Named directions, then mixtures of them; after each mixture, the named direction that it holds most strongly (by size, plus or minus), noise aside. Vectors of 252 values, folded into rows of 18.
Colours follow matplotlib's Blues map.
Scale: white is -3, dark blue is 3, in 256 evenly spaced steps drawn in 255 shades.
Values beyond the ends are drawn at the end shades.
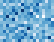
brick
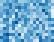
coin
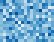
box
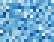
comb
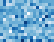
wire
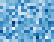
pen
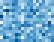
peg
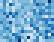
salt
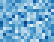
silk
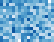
salt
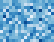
silk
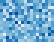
box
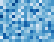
peg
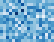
box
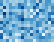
peg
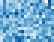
salt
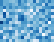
peg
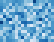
silk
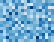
box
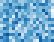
coin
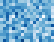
coin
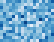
silk
